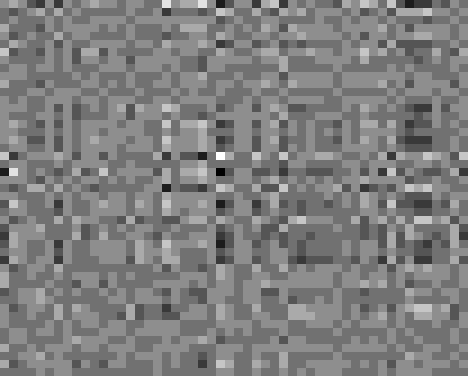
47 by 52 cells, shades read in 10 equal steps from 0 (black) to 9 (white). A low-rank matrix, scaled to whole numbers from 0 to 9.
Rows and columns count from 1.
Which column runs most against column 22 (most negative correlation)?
32
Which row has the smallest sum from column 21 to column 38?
33
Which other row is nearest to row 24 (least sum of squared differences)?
2
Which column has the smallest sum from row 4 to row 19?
46
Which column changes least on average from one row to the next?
8
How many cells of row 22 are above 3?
34
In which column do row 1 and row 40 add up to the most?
23
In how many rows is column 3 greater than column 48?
22
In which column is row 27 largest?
19
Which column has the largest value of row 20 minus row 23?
25
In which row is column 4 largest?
24
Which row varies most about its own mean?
1
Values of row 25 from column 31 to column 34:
6 4 4 4
